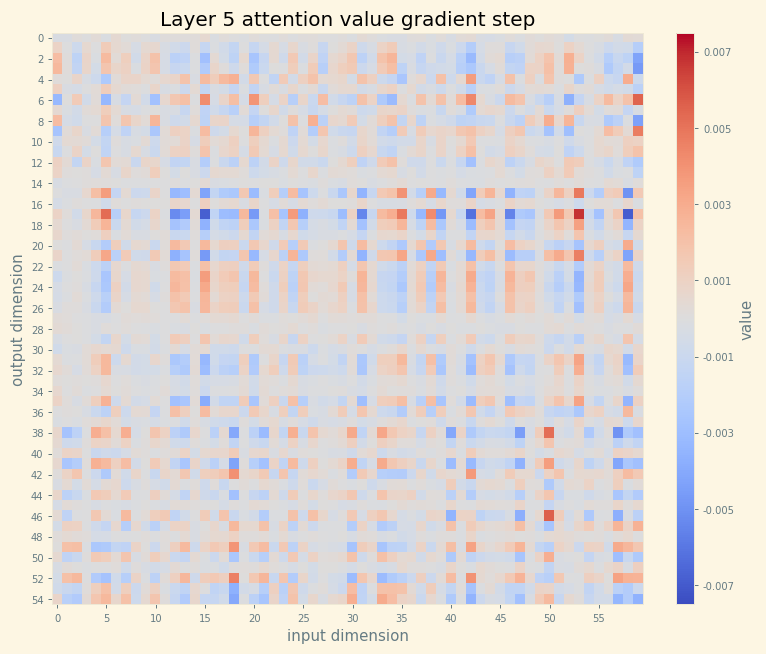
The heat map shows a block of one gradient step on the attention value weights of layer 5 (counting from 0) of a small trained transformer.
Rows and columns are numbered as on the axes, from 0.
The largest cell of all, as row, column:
17, 53
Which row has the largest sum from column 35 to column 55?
52
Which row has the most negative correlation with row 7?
4
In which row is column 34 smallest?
6
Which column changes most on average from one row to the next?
42
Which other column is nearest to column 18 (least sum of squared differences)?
13
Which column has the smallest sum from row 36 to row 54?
57
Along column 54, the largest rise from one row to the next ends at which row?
47
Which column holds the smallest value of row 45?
50
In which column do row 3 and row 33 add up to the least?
59
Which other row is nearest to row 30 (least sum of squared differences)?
37
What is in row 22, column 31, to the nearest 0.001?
0.002
